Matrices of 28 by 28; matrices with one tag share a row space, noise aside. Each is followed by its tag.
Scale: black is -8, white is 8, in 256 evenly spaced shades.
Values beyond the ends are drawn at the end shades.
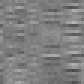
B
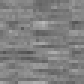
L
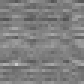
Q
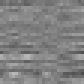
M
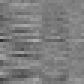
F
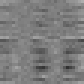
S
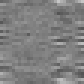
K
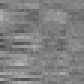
F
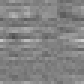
M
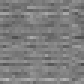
Q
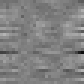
S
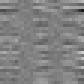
S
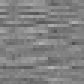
L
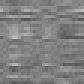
M
